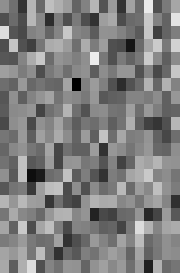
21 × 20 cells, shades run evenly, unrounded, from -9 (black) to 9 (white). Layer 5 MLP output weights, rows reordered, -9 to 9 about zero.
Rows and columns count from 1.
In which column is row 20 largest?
5
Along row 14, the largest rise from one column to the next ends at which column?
3
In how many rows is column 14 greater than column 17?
8
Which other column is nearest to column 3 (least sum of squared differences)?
16
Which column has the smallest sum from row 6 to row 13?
9
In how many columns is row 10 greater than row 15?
8
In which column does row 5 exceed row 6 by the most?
11
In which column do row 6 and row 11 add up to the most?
12
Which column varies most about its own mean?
17
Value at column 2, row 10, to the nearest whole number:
1
